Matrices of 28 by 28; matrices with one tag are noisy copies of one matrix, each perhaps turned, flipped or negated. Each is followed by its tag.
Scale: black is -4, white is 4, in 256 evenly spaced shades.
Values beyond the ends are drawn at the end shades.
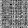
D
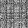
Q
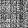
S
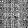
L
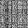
S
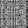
D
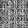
L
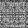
D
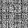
Q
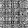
L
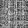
L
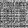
D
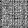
D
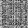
D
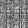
Q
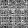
L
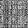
S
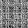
Q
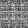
L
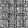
L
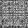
D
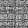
Q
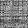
S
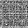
D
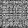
D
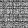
Q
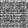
D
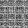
Q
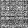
S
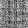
L
